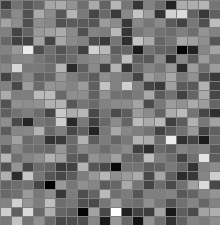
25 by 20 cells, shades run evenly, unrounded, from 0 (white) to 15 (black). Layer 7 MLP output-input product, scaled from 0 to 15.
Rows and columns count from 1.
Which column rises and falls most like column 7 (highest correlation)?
17
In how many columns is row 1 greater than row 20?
10
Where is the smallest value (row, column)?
24, 11
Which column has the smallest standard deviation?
4
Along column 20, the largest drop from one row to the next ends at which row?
14
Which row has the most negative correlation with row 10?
25
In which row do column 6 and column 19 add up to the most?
16
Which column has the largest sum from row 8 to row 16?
9
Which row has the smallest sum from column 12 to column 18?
2
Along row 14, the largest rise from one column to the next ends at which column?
7
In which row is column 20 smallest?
20
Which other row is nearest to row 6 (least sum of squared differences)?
22
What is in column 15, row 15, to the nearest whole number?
11
